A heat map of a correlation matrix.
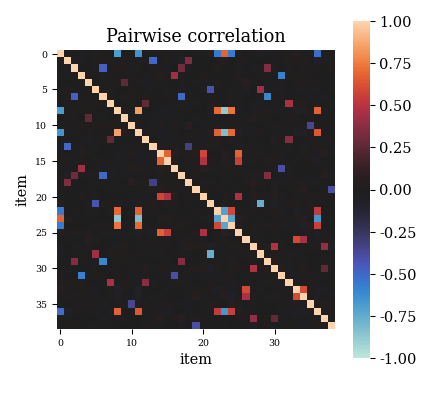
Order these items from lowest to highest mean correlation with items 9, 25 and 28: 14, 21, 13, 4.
21, 13, 4, 14
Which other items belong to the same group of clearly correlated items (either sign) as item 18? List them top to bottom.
1, 13
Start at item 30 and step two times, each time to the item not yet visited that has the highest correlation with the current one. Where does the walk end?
37
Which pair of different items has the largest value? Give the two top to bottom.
8, 11
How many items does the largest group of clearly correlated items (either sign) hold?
7
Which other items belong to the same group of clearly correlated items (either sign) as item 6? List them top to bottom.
2, 17, 29
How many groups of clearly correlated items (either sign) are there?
12
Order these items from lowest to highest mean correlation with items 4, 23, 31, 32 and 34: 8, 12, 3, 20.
8, 3, 20, 12
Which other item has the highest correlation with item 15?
14
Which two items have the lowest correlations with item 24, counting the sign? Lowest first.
23, 0
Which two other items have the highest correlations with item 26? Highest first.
33, 34
